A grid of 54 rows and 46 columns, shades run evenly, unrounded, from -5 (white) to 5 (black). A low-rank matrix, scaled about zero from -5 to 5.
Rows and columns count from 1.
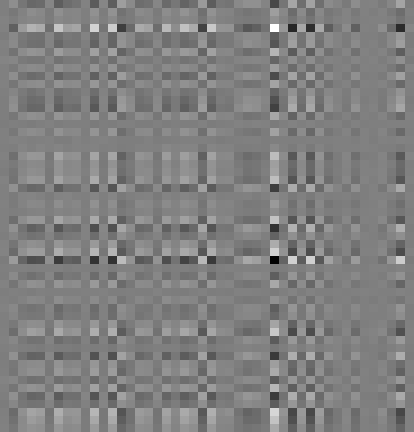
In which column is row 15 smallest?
31
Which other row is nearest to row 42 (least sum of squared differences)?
32
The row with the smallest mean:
4
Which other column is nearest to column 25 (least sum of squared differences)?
26
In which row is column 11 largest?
33
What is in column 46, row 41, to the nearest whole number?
0
